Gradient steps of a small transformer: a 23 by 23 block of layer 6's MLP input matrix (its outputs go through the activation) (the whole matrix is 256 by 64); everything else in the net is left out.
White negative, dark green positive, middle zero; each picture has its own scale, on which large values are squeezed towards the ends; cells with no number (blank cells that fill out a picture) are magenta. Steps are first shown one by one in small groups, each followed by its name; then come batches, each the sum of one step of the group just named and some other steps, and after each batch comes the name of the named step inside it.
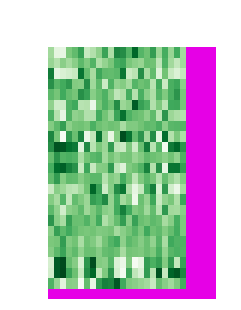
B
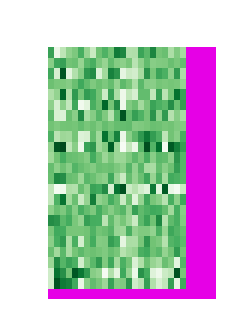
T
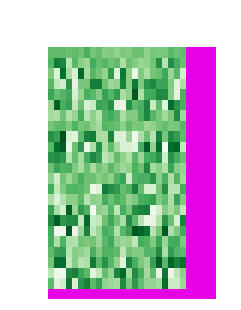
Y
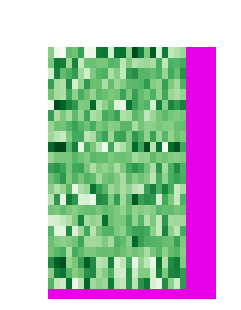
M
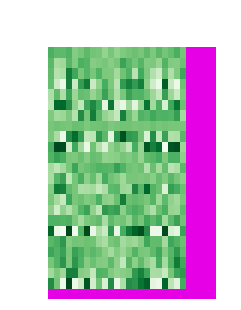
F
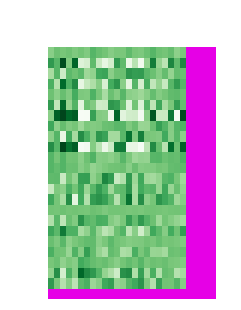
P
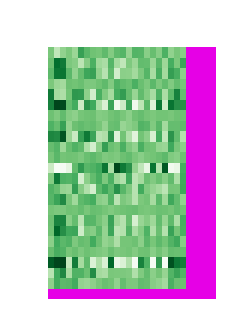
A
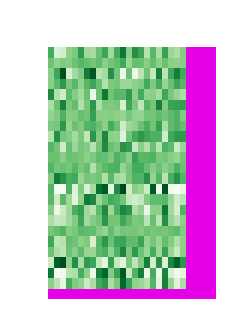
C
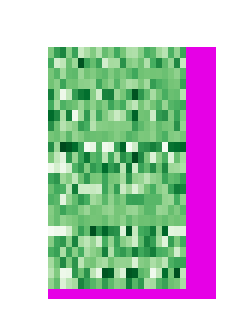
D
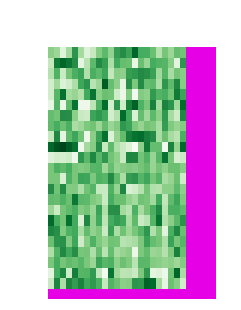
T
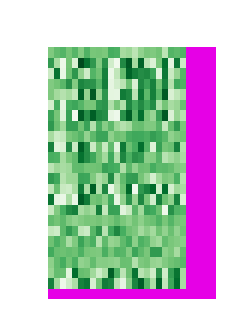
D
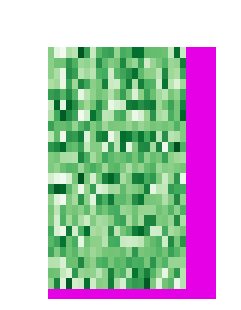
F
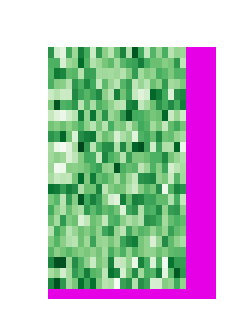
A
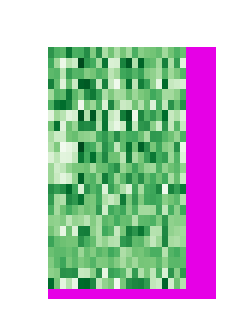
F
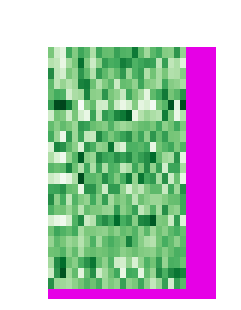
B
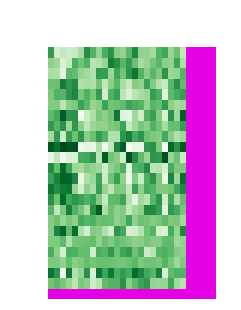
P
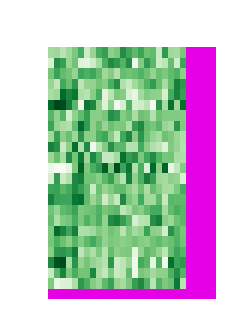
A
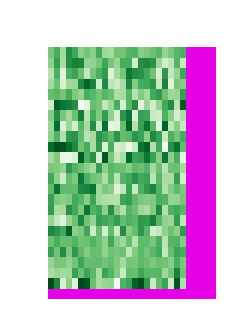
F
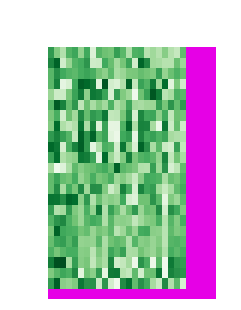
A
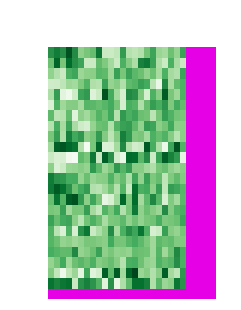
F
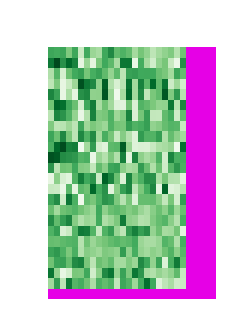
C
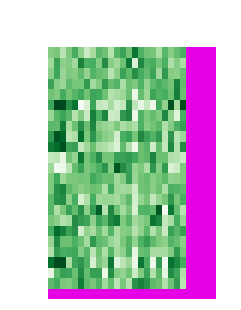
A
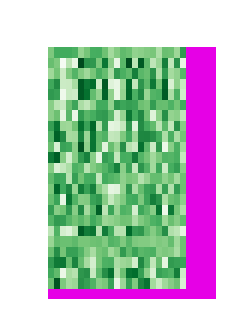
D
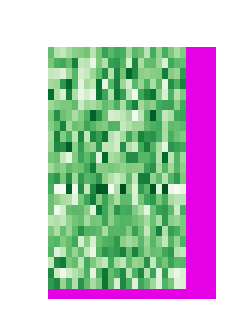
C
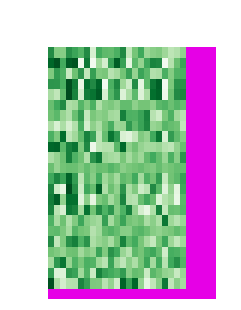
C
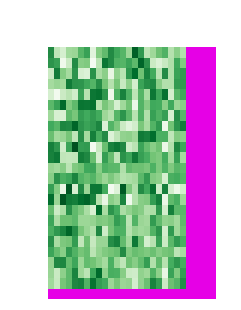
C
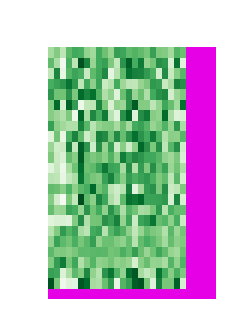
D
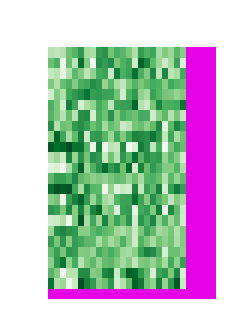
D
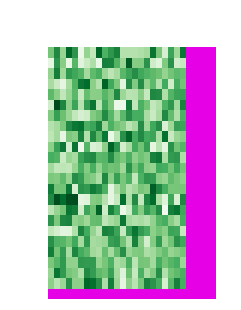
M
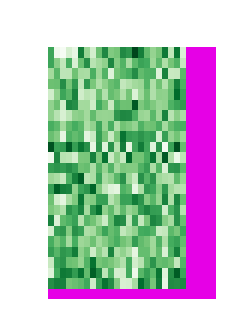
B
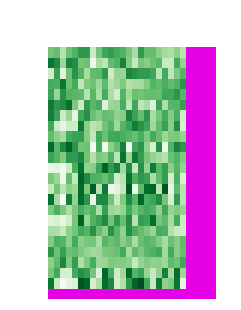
D
